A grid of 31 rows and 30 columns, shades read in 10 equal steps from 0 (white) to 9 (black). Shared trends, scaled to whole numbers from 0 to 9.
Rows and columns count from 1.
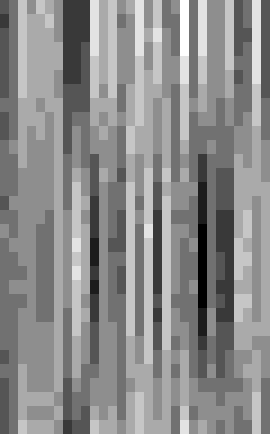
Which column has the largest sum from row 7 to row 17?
23
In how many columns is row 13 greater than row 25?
1
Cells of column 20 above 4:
16
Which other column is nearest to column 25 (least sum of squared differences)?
14
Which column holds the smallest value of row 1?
21
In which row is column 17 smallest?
17
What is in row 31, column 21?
1
